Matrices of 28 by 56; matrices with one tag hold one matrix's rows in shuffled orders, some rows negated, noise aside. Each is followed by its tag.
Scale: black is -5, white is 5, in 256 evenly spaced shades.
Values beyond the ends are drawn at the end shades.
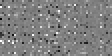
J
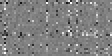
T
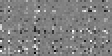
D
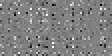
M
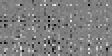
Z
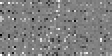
J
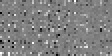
J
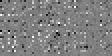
J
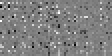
J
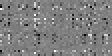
D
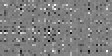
Z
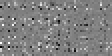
J
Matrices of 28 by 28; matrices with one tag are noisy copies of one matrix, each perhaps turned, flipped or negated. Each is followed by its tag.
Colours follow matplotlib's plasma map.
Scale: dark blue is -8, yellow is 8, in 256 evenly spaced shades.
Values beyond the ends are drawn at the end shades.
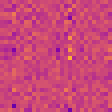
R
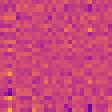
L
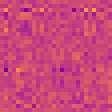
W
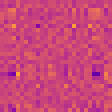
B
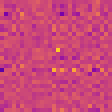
R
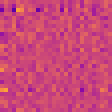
L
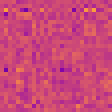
W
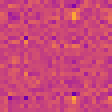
B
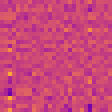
L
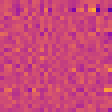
L
